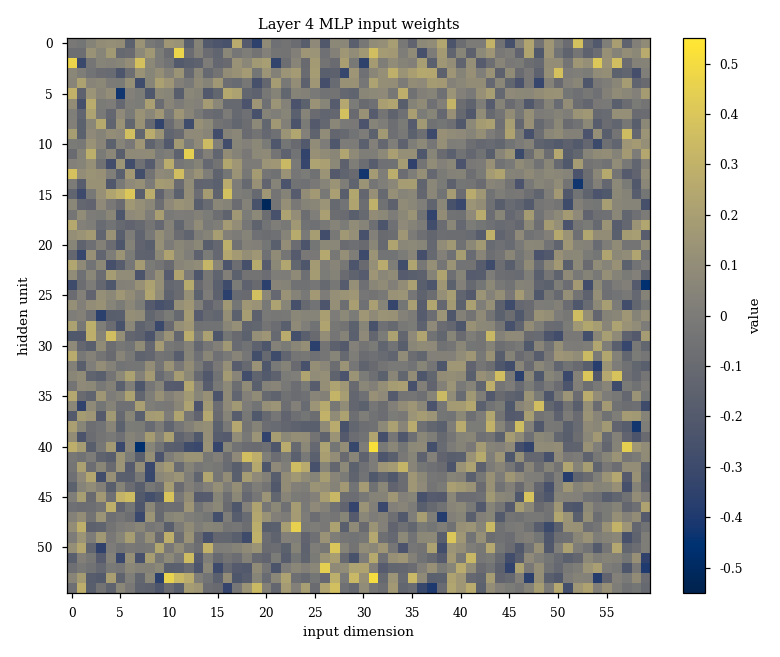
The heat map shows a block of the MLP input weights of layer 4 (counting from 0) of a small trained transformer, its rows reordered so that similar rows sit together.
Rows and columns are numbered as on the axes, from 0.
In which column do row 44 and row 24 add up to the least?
59
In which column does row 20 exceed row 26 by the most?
33
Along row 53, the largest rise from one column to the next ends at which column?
10
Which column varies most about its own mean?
19
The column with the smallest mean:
15
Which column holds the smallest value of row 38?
58
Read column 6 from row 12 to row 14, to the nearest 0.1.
-0.3 0.2 0.1
